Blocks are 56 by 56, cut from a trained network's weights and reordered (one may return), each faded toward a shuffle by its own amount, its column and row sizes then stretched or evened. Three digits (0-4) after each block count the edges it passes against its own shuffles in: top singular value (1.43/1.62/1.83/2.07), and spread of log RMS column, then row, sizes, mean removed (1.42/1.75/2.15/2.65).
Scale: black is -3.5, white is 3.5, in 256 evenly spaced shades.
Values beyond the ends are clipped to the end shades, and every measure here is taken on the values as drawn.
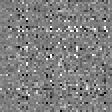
1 3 4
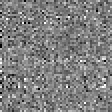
2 2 2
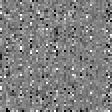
2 4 1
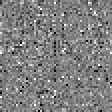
1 2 2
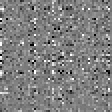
3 4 3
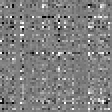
2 4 4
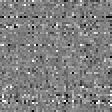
0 2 4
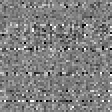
0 1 4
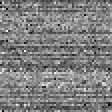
4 0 1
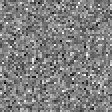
1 0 0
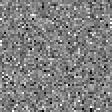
0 0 1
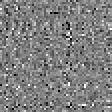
3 2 2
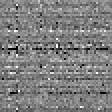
4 2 3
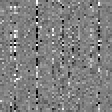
4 4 0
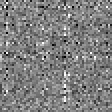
2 2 2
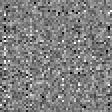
1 2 1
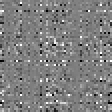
1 4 4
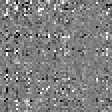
2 4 3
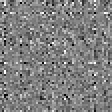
2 3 3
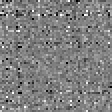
0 2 3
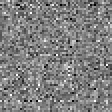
1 1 2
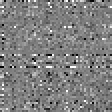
3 2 4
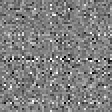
3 3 3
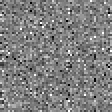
0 3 0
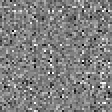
2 2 2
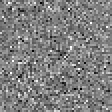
0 0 0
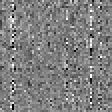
1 4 0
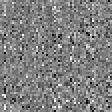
3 3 1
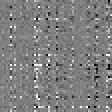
2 4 3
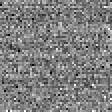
0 0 0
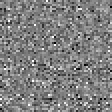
0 2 3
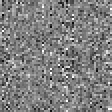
0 3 0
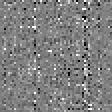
3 4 2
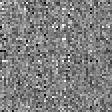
1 2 1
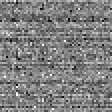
3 0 1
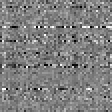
2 0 4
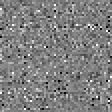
0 1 3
